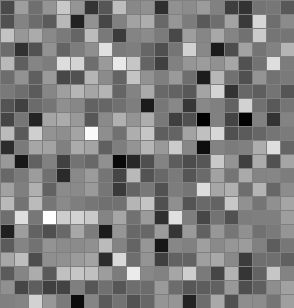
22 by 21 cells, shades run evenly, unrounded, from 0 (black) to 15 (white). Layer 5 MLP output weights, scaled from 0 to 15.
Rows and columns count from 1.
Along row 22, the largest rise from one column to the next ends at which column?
7
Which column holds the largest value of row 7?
16
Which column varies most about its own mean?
15
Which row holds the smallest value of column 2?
12
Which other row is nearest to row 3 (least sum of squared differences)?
14
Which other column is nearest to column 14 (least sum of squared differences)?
20
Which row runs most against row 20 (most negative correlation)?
22
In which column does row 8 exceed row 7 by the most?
18
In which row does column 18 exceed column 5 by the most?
13
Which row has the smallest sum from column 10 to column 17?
9
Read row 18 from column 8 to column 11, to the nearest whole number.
11 8 6 9
